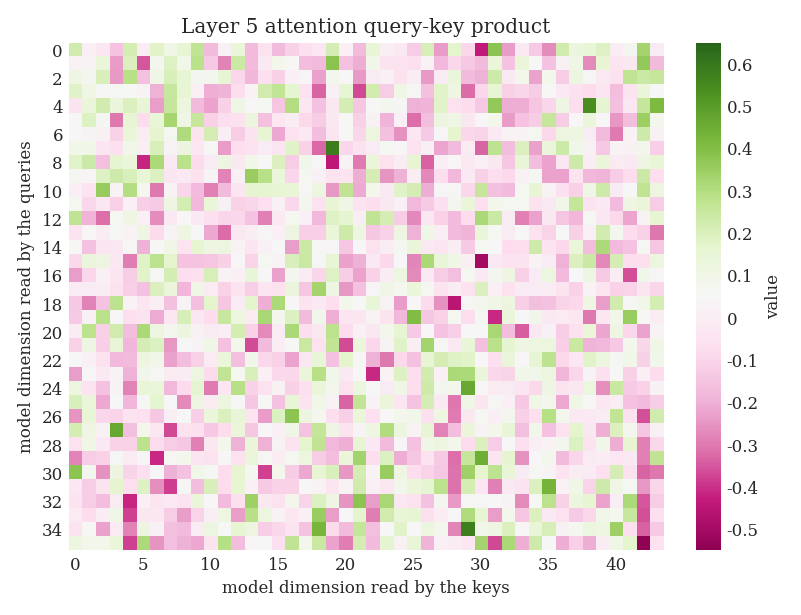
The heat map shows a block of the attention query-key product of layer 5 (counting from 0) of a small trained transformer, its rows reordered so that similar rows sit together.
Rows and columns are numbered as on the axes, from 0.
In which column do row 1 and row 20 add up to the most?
19
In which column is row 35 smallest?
42
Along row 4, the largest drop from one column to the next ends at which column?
32
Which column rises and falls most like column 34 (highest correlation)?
18
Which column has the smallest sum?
28
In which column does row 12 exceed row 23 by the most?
22
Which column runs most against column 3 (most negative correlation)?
7
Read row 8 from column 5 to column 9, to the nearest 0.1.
-0.4 0.3 0 0.3 -0.1
